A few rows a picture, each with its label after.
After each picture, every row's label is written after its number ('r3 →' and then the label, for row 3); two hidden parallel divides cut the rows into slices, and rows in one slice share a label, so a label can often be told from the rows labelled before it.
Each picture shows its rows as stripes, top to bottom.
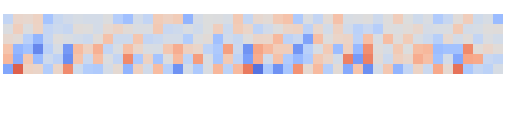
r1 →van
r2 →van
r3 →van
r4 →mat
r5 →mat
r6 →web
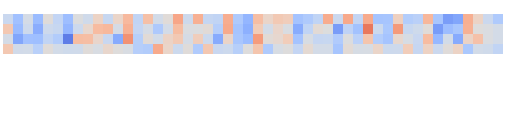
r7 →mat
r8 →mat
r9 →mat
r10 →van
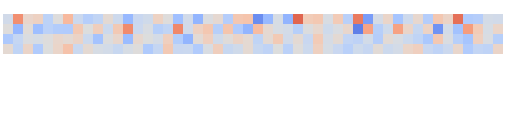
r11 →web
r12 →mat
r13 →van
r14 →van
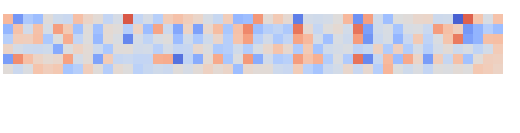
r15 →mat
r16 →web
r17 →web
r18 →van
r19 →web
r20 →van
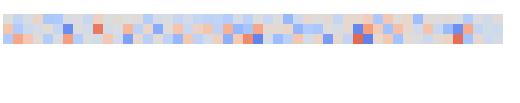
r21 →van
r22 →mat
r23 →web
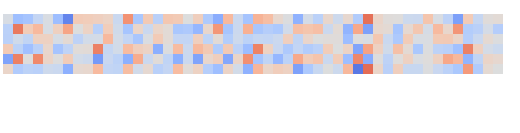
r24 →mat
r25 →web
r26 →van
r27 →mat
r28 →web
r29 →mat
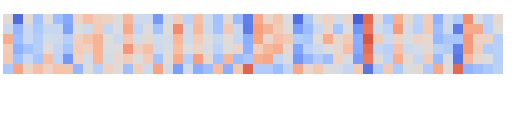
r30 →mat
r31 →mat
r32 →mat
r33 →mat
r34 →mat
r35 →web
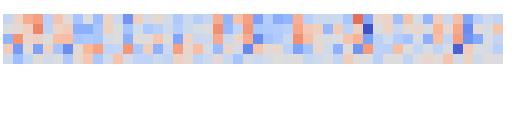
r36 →web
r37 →web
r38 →web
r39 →mat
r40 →van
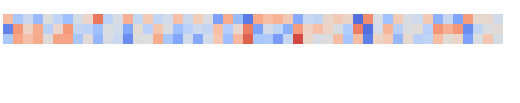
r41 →mat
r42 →web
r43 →web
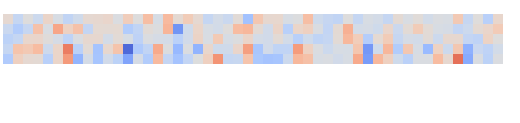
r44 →van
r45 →van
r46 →van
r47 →web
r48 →web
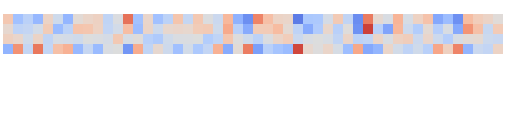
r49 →mat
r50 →mat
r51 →van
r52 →web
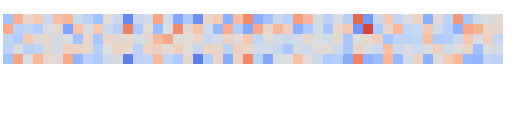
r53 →web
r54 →mat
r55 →van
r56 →van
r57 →web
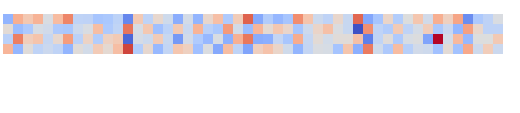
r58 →web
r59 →mat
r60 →web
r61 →mat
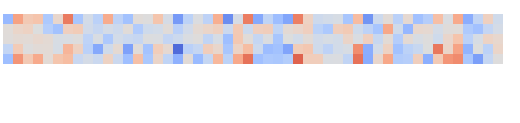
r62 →web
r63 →van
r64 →van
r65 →web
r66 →web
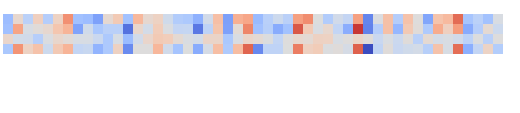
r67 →web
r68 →web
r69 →van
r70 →web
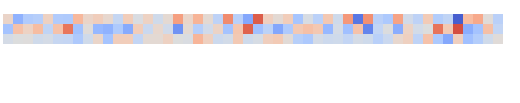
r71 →mat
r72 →web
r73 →van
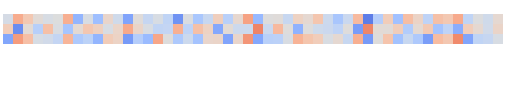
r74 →web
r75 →mat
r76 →web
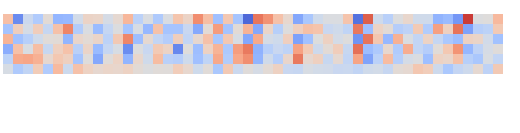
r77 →mat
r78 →web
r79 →mat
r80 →web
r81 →web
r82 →van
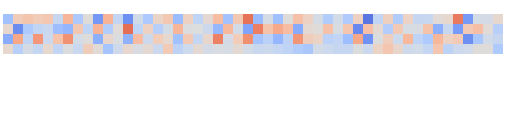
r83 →web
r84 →mat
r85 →web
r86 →van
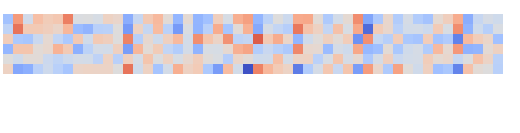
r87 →web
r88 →web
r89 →mat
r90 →web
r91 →van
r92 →mat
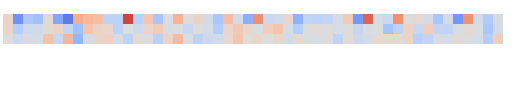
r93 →mat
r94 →van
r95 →van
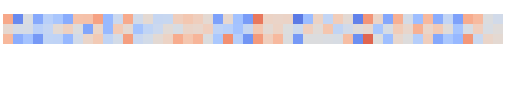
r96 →mat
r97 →van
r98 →mat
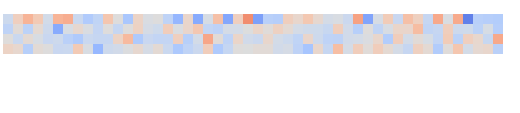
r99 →web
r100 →van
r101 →van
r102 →van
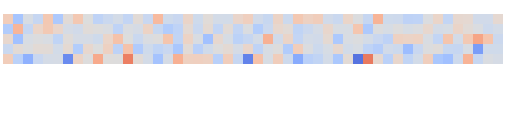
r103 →van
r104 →van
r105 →van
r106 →van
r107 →mat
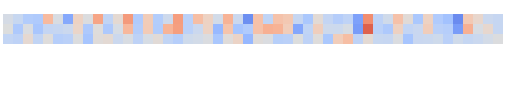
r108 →mat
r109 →mat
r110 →van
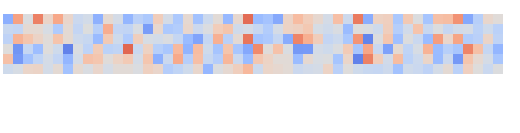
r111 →web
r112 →van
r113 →web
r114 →mat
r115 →mat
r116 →van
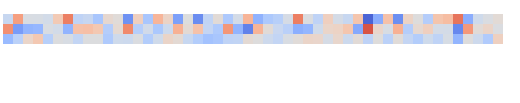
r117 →web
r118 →mat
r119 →van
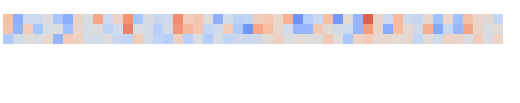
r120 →mat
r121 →mat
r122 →van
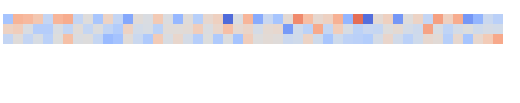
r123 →web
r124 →van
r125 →van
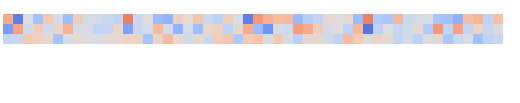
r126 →mat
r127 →web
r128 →van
